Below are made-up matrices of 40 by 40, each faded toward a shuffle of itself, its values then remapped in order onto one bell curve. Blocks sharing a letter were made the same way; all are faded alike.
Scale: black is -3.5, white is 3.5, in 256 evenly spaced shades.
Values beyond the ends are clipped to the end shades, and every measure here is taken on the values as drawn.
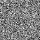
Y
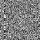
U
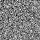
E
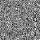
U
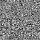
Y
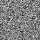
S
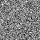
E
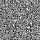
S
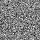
E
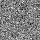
E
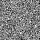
E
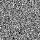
E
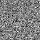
Y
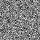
S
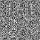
U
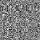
U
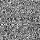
Y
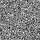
E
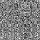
U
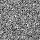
E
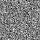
S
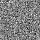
S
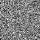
S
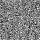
S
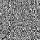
U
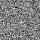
Y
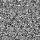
Y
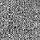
U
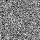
S
